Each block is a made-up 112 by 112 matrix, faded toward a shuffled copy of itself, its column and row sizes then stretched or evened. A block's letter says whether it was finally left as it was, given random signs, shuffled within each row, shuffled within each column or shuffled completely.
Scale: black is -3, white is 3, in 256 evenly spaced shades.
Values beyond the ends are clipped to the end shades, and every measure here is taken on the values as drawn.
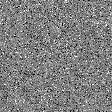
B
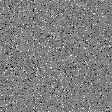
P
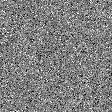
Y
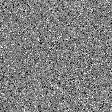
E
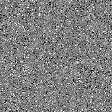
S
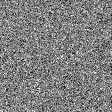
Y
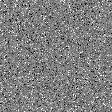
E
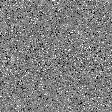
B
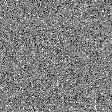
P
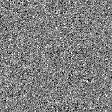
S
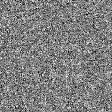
S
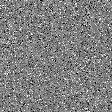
E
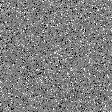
E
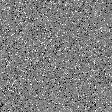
E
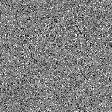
S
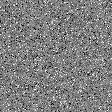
Y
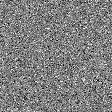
Y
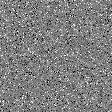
E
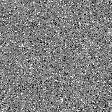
P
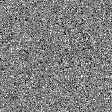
S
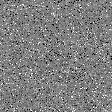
B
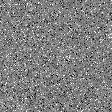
B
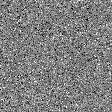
Y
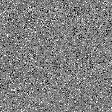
P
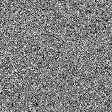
S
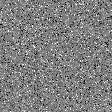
E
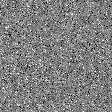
Y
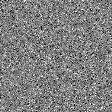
E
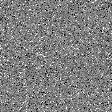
P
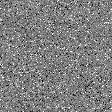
B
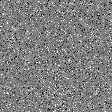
P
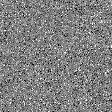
P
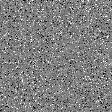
P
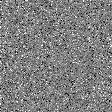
E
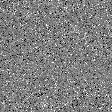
B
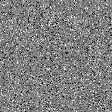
S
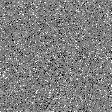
P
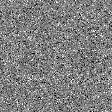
P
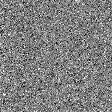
E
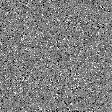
P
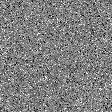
Y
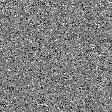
P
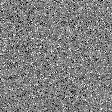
B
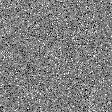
E
